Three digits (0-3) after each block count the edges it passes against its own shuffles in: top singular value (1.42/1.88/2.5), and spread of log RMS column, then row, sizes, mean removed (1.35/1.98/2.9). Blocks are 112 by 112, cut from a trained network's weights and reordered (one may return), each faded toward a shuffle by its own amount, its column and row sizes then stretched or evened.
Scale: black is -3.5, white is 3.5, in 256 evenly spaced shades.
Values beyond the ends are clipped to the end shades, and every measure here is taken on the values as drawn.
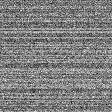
3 0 0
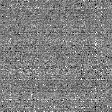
1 2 2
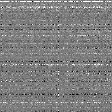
3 2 3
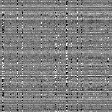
3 3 2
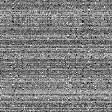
3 1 0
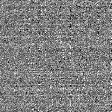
1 2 0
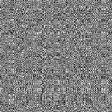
3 3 2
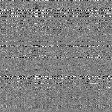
2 1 3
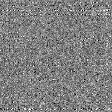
1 0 2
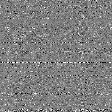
1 1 3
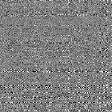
2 2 3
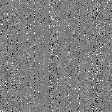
0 3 0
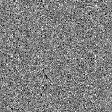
1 1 0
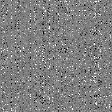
0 3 1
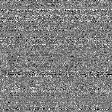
1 1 3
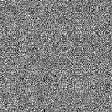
3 1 1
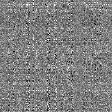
1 3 1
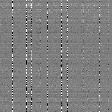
3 3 0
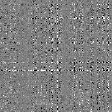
2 3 2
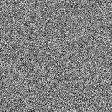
1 0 0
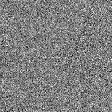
1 1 0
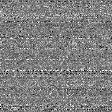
1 1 3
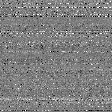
1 0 3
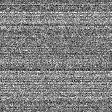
3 1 2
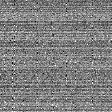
3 2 0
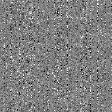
0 3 0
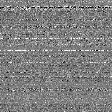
2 0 3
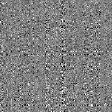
2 3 2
